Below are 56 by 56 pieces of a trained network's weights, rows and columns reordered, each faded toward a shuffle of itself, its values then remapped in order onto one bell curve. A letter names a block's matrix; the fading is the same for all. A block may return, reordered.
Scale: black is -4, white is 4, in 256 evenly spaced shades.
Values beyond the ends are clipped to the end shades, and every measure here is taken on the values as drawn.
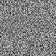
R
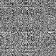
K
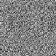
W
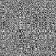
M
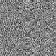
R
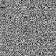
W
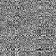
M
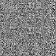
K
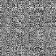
K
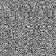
W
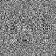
W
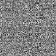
K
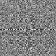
M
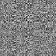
M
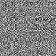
M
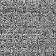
K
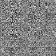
K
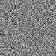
W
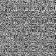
K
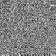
W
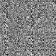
K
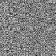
R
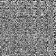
K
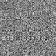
W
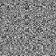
W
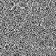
W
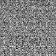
K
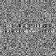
M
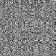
W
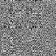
M
